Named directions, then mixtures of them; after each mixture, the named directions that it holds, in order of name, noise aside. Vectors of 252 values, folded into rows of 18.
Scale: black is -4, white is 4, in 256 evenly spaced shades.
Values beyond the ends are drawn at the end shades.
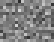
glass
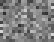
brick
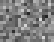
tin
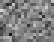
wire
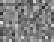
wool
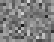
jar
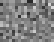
brick, tin, wool.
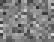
brick.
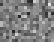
brick, tin, wool.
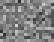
glass.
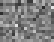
brick, glass, wool.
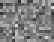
brick, glass, wool.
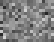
brick, glass, wire.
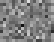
jar.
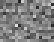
brick, glass.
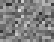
glass, tin, wire.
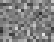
jar, wire, wool.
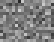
glass.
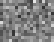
tin, wool.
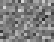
glass, tin.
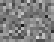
jar.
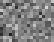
wire, wool.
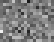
brick, jar, wire.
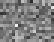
brick, glass, wool.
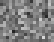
brick, jar, tin.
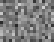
wool.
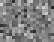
brick, wire, wool.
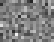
brick, tin, wool.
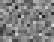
tin, wire, wool.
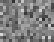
glass, tin, wool.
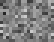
brick.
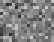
wire, wool.
